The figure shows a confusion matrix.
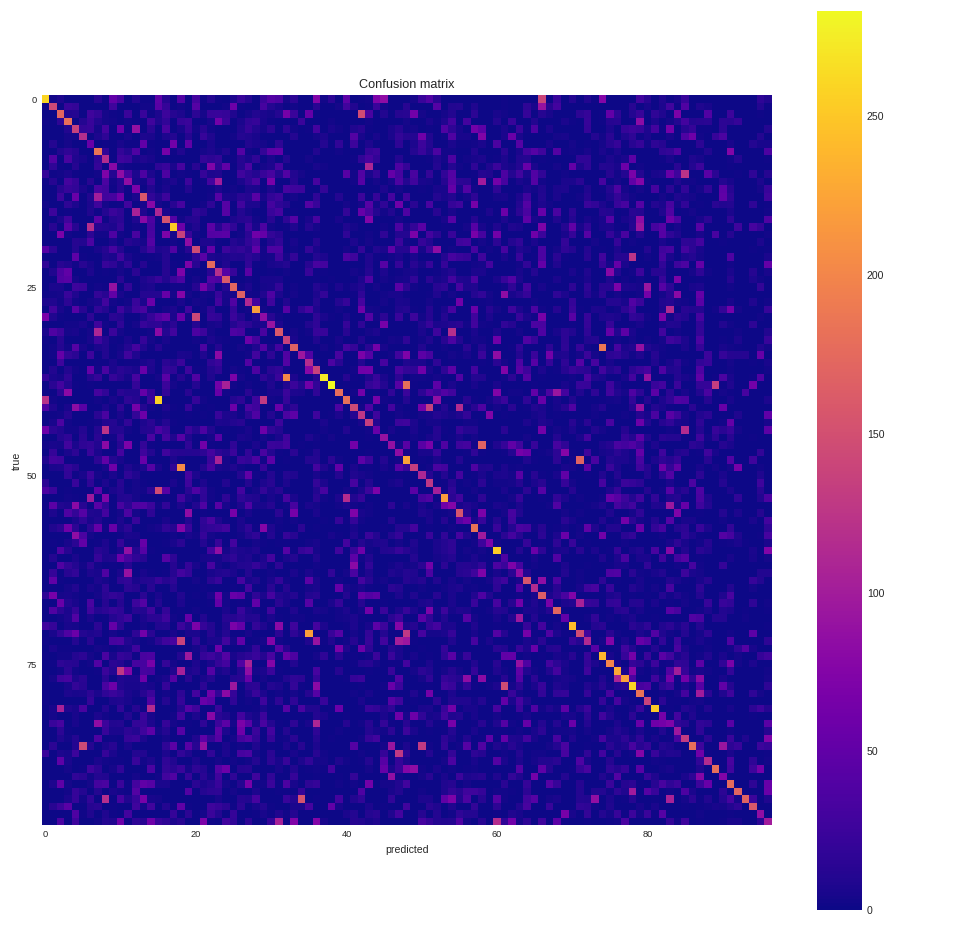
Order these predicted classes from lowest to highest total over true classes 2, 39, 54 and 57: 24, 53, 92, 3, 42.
92, 24, 53, 3, 42
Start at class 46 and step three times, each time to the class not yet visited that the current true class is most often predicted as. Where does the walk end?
12
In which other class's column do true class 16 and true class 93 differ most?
34
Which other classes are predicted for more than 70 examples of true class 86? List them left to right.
5, 21, 46, 50, 90
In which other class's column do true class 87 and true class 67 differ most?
47
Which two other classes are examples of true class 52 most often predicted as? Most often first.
15, 44
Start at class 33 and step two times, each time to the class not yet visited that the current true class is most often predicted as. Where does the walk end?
19
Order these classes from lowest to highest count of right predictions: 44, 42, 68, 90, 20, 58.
44, 90, 58, 42, 20, 68
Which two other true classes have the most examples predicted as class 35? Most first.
71, 36
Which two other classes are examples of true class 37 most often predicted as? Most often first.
32, 80
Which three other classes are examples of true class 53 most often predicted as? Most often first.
40, 6, 8
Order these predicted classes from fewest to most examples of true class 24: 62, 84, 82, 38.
38, 82, 62, 84
